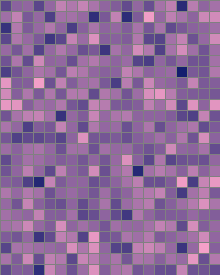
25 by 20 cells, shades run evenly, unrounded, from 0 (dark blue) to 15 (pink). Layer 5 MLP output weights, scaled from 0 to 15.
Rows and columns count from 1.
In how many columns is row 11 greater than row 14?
12
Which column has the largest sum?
9
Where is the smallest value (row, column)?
7, 17
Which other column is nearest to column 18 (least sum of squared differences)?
6
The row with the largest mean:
10
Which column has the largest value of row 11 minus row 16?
13
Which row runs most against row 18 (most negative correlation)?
25
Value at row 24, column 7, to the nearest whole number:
5
